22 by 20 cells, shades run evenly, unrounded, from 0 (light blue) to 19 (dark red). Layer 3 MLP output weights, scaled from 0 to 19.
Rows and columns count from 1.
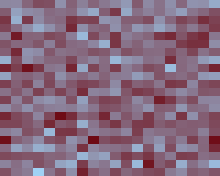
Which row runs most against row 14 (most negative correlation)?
3
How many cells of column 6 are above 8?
17
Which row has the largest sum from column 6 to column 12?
15
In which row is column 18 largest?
6
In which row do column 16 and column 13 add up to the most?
16
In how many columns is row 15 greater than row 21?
13
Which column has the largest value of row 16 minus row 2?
2
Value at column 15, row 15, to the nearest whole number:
10
